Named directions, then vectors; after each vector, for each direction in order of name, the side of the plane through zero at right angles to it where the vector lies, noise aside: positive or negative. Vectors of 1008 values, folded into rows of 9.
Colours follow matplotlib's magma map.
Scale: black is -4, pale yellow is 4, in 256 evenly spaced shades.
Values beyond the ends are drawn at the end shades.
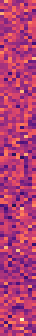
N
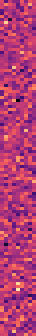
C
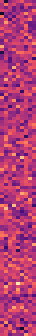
positive, negative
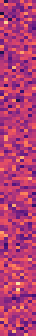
positive, negative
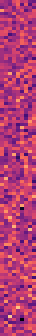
negative, negative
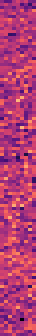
negative, negative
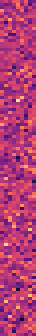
negative, negative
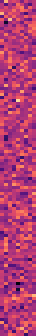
negative, positive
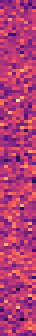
negative, negative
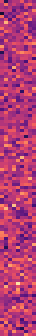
positive, negative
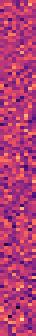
positive, positive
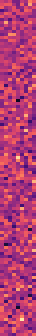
positive, positive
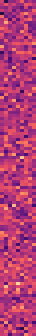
positive, negative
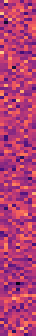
negative, positive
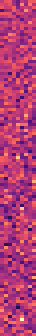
positive, positive
